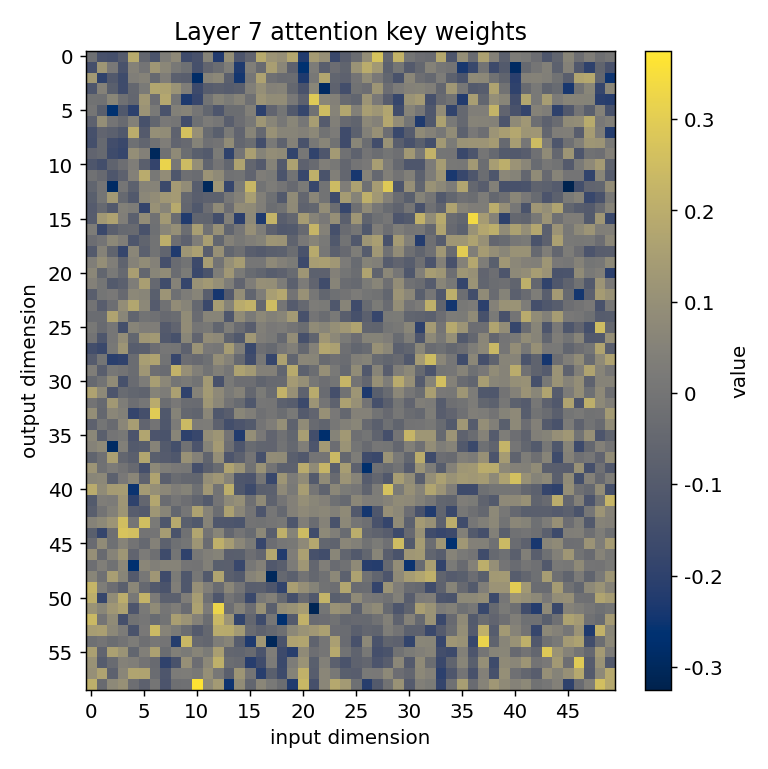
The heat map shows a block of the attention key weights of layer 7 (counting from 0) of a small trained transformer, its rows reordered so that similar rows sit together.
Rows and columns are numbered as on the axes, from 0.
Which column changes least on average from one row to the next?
3
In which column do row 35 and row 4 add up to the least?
9
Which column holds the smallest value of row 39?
17
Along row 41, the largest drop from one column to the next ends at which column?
4
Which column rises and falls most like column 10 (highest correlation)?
48
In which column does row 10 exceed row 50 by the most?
7
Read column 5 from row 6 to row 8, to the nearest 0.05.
-0.15 -0.1 -0.05
